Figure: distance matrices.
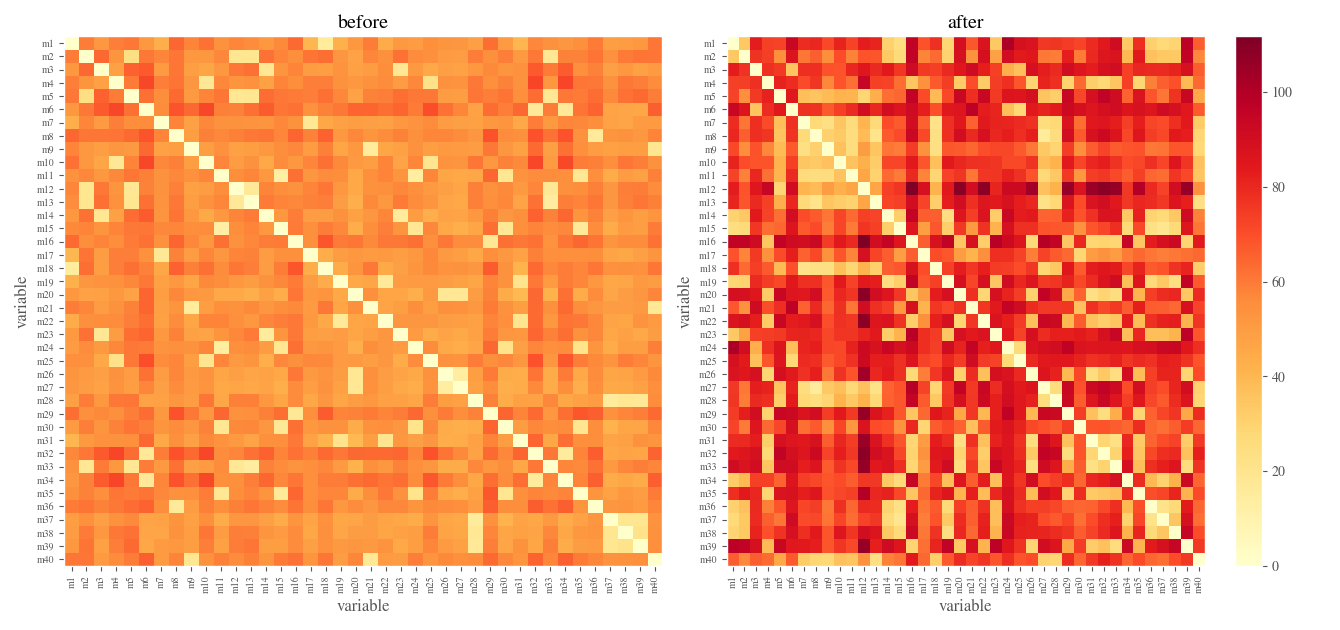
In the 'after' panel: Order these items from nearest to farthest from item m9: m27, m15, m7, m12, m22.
m7, m27, m12, m15, m22
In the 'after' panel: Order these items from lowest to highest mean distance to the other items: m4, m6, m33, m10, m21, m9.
m9, m4, m10, m33, m21, m6
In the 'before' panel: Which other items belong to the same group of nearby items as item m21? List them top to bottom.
m9, m40
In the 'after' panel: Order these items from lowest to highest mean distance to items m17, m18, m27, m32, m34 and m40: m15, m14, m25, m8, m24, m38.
m8, m15, m14, m38, m25, m24
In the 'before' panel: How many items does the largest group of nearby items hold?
5
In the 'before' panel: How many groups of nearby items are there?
13
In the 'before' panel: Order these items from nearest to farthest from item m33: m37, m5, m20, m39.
m5, m20, m37, m39
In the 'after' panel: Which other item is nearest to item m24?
m25
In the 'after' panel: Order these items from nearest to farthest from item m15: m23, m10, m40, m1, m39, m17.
m1, m23, m17, m40, m10, m39
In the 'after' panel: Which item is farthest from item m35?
m12
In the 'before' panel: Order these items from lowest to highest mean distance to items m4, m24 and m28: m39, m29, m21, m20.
m39, m20, m21, m29
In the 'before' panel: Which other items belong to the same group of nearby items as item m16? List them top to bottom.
m29
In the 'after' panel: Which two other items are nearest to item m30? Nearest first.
m17, m21
